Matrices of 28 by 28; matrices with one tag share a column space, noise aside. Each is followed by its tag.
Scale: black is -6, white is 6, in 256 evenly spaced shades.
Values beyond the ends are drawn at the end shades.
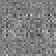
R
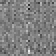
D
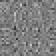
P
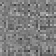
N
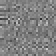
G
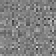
G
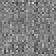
D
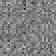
D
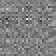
G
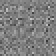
G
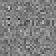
G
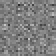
N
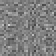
N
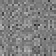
N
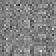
N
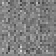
D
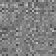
P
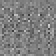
R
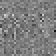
R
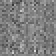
D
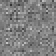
P
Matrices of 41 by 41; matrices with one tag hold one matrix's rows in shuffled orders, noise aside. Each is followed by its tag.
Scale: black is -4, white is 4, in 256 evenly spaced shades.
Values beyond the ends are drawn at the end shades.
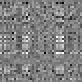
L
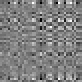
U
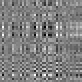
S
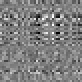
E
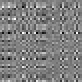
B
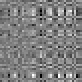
U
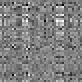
L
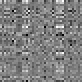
L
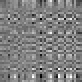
U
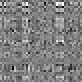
L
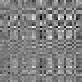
U
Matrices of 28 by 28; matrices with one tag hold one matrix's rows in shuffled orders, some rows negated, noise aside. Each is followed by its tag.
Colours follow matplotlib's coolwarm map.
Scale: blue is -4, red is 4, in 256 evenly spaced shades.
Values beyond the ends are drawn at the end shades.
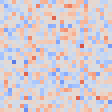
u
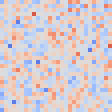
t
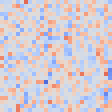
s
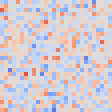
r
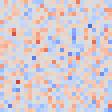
t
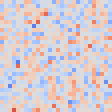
t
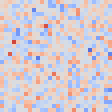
t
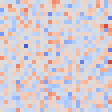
s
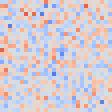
r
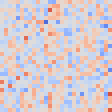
s
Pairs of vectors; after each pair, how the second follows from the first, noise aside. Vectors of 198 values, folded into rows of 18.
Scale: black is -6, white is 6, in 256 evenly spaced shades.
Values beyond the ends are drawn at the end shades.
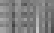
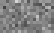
shuffled.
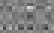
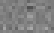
negated, shrunk.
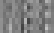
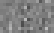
partly zeroed.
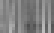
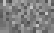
shuffled.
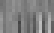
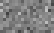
shuffled.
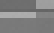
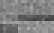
reversed, negated.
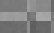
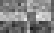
scaled up.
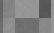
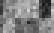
scaled up.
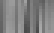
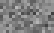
shuffled.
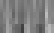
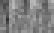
reversed, negated.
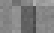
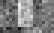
reversed, negated, scaled up.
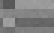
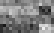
reversed, negated, scaled up.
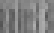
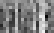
scaled up.
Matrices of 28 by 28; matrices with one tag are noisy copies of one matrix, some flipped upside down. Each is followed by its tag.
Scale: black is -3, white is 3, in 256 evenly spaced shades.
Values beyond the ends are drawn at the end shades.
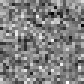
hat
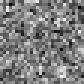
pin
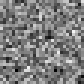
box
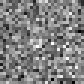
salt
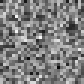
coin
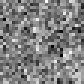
salt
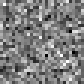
box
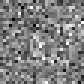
salt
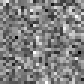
salt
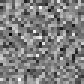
coin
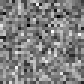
coin
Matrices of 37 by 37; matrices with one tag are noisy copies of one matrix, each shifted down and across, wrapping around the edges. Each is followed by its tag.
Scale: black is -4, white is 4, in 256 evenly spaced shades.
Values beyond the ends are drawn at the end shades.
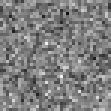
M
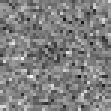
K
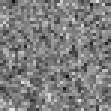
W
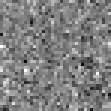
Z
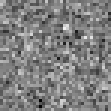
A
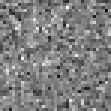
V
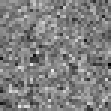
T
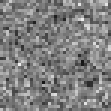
T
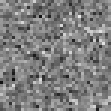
V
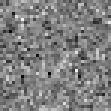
V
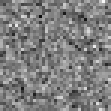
Z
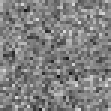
V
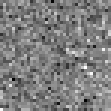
T
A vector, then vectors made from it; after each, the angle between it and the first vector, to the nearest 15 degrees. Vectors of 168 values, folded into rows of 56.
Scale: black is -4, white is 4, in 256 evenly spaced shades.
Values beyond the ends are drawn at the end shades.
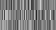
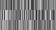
15 degrees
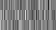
60 degrees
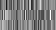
30 degrees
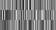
150 degrees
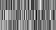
15 degrees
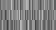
105 degrees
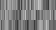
60 degrees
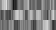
105 degrees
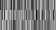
45 degrees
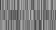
75 degrees
